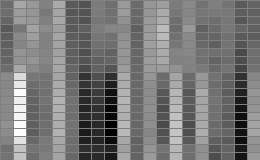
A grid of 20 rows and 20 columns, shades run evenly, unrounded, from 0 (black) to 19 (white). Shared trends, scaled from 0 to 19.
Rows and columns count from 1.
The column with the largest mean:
2
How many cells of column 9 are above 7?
8
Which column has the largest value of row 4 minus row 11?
9
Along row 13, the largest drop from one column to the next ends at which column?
3
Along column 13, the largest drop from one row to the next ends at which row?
10
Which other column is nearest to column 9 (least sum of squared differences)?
19
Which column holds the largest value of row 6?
13
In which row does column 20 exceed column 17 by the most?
20
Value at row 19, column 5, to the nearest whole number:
12
